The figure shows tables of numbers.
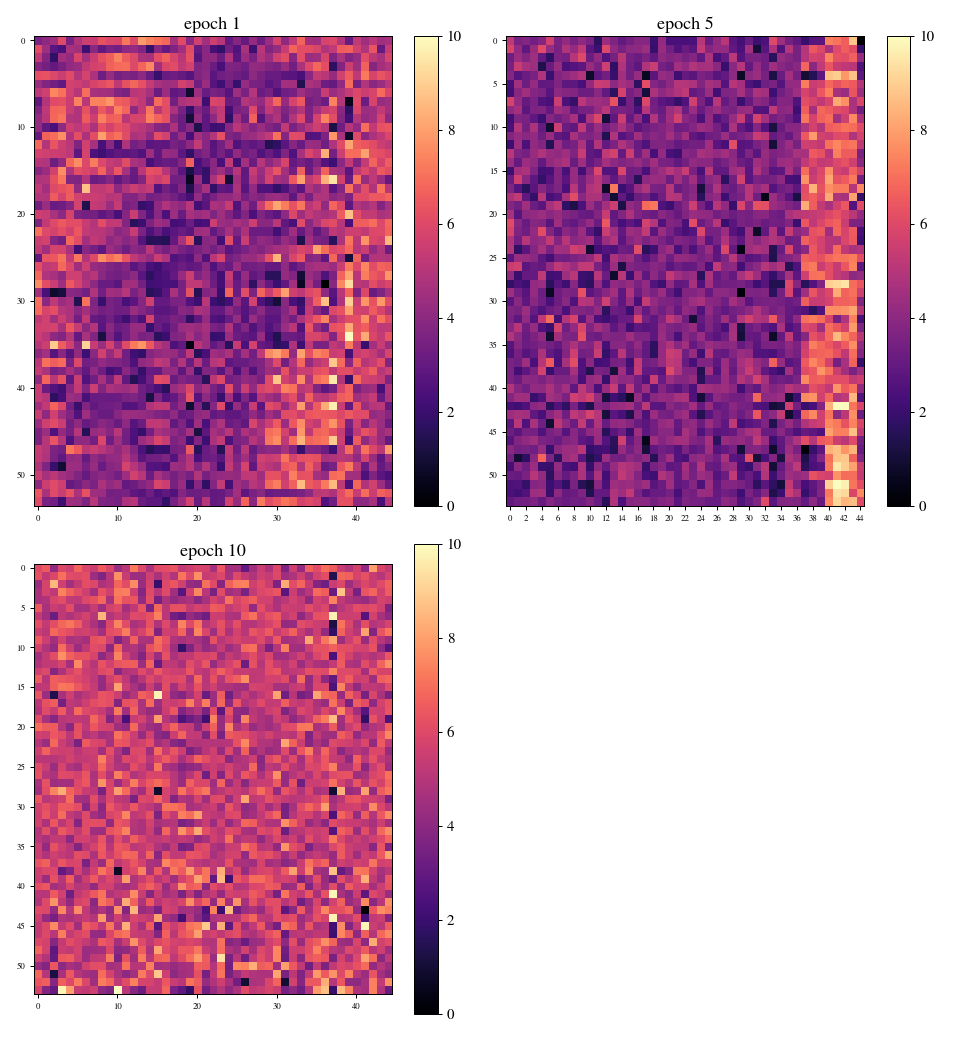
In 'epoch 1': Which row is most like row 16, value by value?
42
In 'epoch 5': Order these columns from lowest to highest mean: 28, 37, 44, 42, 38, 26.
26, 28, 44, 37, 38, 42
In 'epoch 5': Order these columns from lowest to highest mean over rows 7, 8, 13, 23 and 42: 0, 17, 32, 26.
32, 26, 0, 17
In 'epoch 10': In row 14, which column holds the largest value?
26
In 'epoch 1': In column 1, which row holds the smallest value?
29
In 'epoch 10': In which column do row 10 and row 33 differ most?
18
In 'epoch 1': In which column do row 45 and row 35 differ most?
6
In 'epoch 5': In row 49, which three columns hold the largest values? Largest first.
41, 42, 43
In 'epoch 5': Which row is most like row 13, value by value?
40
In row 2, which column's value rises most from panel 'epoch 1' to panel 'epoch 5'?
40
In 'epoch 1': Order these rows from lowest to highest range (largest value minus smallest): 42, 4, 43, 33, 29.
43, 4, 33, 29, 42
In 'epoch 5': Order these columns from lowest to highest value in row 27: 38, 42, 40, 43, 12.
12, 43, 42, 40, 38
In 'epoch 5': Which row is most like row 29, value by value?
34
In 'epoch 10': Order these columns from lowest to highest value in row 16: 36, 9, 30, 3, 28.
3, 28, 9, 36, 30
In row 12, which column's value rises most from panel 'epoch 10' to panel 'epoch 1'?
39
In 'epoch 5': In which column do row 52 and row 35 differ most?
38
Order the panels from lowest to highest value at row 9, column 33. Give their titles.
epoch 5, epoch 10, epoch 1
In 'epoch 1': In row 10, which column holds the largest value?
41
